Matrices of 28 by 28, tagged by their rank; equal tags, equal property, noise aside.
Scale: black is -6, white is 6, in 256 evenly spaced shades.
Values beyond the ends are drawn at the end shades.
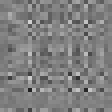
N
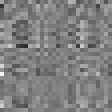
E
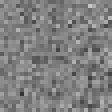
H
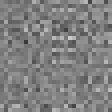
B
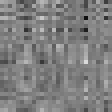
N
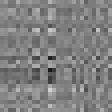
N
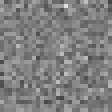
H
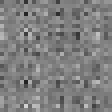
E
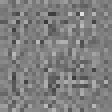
B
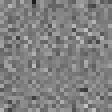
H
